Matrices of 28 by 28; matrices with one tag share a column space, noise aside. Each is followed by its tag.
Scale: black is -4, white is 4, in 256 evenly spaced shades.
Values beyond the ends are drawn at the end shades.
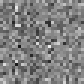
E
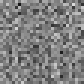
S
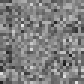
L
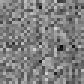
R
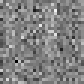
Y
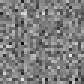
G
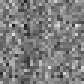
L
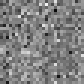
S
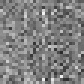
G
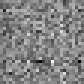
Y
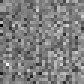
L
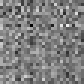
S
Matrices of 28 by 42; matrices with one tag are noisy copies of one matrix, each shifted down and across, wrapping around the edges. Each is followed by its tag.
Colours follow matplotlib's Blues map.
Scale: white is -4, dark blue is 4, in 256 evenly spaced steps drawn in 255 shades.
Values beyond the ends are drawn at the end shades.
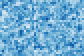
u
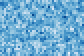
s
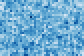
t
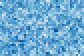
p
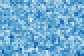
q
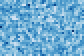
q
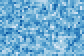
t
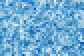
p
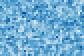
q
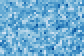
s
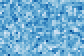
p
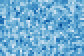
q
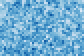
t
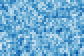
s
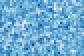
u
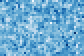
t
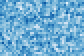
q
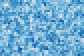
q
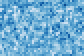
s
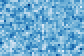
u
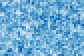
t
